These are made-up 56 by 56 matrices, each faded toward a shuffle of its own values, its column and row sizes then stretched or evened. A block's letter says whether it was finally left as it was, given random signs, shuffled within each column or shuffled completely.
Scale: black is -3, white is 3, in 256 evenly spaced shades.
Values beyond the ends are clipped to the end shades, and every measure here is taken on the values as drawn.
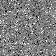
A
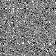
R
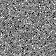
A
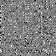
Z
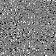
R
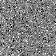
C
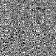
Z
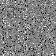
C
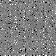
Z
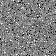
A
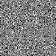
Z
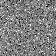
A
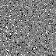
C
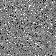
A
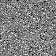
A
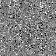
C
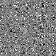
R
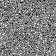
A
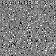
Z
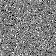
A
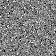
A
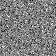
A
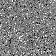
A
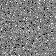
A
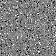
C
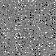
R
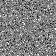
A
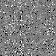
Z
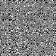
Z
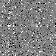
R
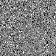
C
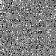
Z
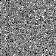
C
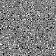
Z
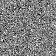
A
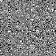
Z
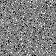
A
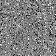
C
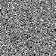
C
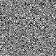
Z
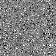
R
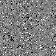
R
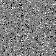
C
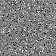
A
